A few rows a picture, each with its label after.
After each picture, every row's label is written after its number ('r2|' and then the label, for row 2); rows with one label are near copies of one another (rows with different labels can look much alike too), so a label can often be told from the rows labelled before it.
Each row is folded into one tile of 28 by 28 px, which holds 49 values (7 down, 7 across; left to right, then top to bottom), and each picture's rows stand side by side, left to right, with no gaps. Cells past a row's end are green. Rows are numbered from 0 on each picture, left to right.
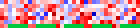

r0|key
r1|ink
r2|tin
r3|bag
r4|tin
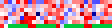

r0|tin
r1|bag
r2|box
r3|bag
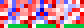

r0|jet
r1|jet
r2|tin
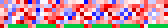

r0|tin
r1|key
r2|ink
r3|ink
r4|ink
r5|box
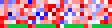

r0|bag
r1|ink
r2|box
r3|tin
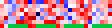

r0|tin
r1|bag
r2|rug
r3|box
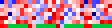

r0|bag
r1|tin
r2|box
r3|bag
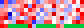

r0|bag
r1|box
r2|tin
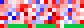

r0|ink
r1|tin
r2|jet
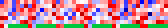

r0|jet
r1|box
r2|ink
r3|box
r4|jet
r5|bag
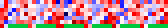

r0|box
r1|tin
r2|bag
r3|tin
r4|rug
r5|tin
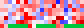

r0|tin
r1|jet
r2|key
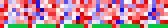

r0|box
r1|rug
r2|tin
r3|jet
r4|key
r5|jet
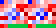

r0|ink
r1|ink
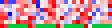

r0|bag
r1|rug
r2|tin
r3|box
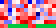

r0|key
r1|bag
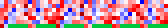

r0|box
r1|key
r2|box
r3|key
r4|ink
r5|key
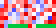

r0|box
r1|tin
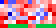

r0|bag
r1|ink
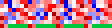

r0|rug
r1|ink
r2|rug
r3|rug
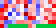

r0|box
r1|key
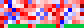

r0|rug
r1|ink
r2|box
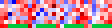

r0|bag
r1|box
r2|tin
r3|key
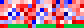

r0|ink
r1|box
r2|bag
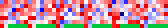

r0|jet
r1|jet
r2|box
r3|box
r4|bag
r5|box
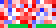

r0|key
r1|box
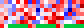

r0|tin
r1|key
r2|jet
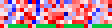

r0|tin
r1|key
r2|bag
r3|box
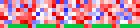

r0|key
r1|box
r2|key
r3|ink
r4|rug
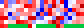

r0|bag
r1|jet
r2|rug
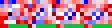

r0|bag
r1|box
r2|ink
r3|ink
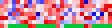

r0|jet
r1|bag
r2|box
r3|ink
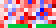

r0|tin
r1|jet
